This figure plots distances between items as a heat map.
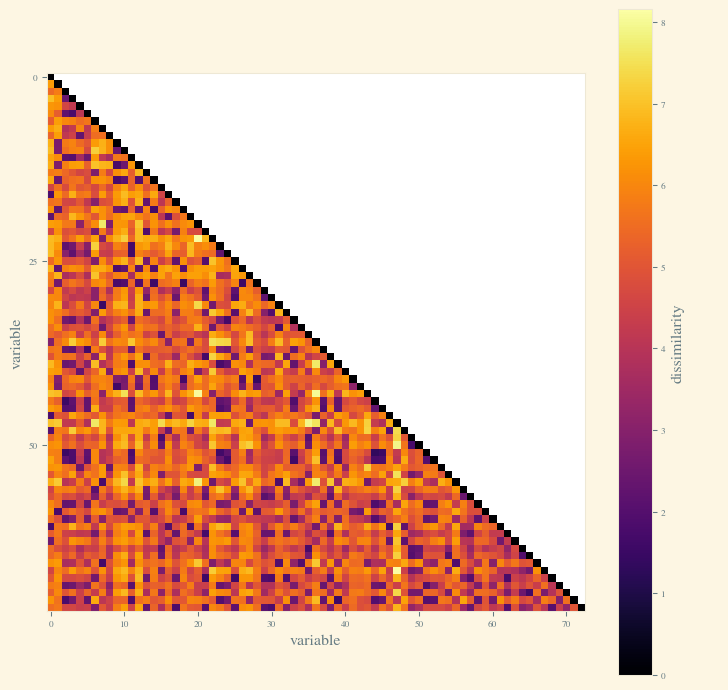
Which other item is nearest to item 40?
4
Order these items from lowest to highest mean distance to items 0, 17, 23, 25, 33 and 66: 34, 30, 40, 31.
30, 34, 31, 40
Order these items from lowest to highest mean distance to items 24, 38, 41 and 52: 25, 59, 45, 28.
45, 28, 59, 25
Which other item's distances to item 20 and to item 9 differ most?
12
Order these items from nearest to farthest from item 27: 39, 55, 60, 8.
39, 60, 8, 55
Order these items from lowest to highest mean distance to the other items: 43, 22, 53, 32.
32, 53, 43, 22
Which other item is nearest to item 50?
49
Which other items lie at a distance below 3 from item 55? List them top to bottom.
7, 22, 31, 34, 43, 66
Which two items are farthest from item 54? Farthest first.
47, 10
